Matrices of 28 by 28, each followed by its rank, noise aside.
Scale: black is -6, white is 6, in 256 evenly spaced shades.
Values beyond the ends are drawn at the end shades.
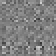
three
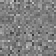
six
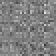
three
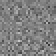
six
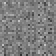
six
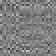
three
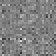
four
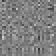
four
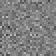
six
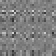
two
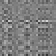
two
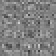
three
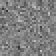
six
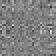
four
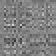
three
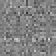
four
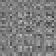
three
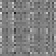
two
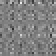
three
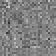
six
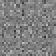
four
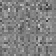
four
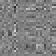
four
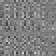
three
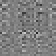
three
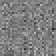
six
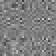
four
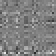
three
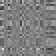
two
